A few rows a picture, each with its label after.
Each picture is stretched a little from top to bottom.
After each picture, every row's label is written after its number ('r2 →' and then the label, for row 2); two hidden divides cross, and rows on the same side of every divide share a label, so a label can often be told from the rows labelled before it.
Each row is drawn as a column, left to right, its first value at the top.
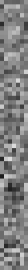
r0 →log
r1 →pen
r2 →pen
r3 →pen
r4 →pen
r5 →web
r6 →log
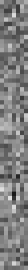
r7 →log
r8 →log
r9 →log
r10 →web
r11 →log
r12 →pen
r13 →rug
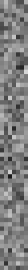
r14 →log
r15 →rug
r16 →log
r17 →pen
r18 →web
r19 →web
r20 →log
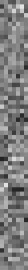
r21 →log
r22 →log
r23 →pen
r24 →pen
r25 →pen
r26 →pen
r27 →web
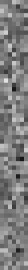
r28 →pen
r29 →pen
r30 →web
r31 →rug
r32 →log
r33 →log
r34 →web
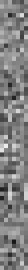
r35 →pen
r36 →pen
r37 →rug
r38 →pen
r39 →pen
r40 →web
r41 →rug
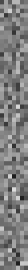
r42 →web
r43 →rug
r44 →pen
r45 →log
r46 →rug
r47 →web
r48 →web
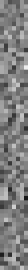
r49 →rug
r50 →rug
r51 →pen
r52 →web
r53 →log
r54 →rug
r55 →pen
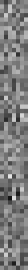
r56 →pen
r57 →web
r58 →pen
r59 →rug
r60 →web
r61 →rug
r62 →rug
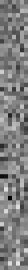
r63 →log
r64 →log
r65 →web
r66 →log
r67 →web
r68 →rug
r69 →pen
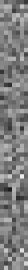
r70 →pen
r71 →pen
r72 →pen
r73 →log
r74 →web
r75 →pen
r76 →web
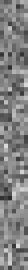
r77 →web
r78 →pen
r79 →web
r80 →rug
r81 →log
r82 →log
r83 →log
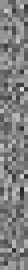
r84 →pen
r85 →rug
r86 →pen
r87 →log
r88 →rug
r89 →pen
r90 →log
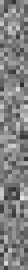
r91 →rug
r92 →web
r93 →pen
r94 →pen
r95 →web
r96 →rug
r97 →log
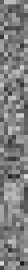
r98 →web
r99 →rug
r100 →log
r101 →log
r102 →log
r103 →rug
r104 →pen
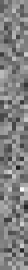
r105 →web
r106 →log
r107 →log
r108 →pen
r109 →web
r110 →log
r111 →rug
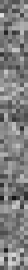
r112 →web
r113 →log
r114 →web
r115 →web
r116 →web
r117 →pen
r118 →web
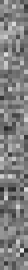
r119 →pen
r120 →rug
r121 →pen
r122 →pen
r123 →web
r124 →pen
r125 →log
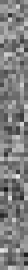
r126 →pen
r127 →pen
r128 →rug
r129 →pen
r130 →pen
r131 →web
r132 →rug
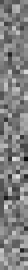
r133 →pen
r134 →web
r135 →log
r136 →pen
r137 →pen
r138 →log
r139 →log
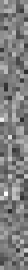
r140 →rug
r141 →rug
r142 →pen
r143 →rug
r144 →log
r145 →web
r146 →pen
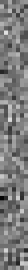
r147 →pen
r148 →pen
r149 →rug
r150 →pen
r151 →rug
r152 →web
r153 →log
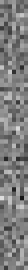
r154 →rug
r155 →log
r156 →log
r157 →pen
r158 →log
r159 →web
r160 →log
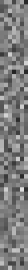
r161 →web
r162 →log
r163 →rug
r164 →pen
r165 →pen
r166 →log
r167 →pen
